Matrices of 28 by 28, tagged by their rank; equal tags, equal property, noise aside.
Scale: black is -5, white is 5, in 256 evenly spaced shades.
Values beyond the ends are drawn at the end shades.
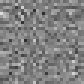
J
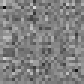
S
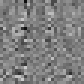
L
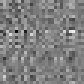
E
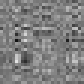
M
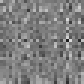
M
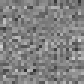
J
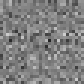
S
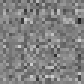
L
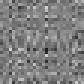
E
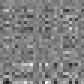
M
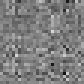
E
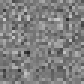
S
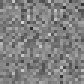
J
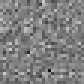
S
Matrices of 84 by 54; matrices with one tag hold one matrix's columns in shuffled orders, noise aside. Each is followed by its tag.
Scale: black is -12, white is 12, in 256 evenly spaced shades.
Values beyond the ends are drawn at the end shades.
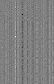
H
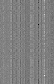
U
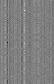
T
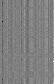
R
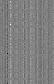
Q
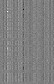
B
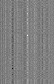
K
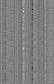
B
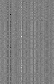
H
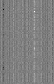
B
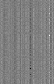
K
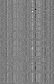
B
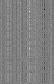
B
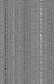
K
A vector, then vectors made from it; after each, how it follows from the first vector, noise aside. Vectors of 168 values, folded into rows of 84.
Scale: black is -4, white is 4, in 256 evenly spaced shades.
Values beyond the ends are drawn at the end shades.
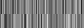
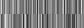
negated.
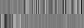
partly zeroed.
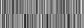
sign-scrambled.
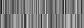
copied.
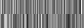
negated.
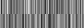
wrapped around.
